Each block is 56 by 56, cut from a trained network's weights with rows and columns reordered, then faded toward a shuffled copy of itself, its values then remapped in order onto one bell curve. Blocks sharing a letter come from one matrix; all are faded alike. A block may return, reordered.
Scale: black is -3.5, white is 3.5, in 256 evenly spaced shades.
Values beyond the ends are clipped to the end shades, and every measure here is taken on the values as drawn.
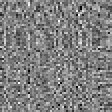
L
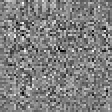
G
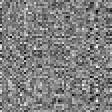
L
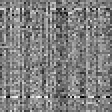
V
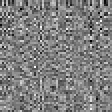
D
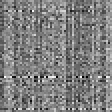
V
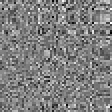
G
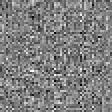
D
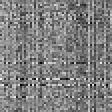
V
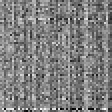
V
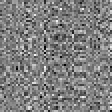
L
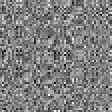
D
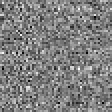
G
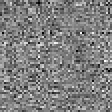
G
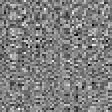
L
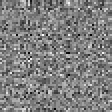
G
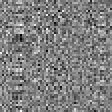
L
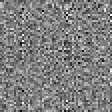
L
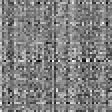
V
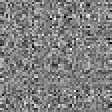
G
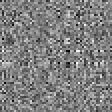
G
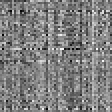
V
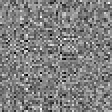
L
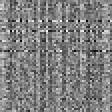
V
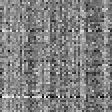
V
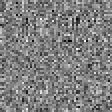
G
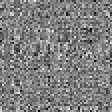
G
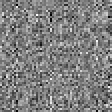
L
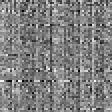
V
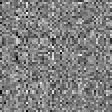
L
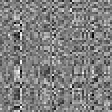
D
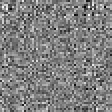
G
